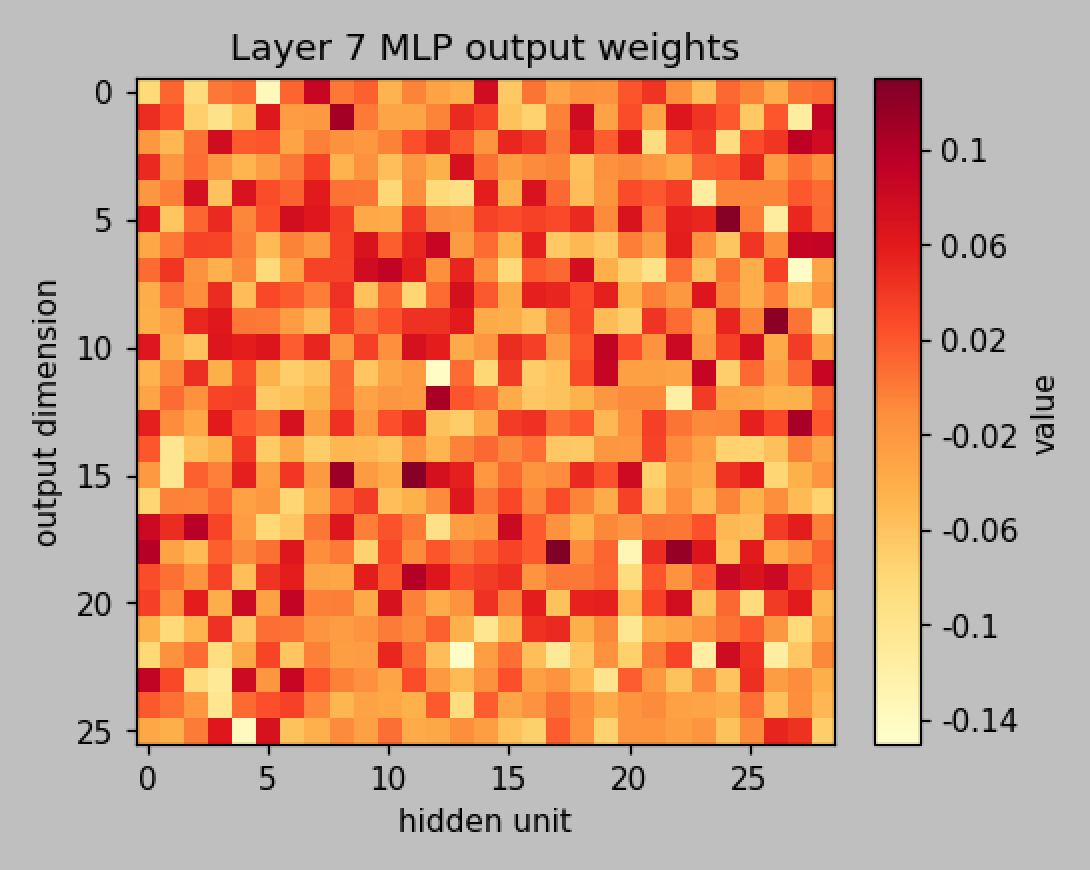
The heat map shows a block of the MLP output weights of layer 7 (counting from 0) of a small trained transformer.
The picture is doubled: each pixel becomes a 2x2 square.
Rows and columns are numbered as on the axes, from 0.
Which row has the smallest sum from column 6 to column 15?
11
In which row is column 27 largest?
13
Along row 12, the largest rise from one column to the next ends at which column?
23
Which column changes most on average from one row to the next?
12
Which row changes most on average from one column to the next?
20
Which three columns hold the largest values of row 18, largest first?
17, 22, 0
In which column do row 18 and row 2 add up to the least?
24
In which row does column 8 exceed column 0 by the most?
15
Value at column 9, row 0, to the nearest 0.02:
0.02
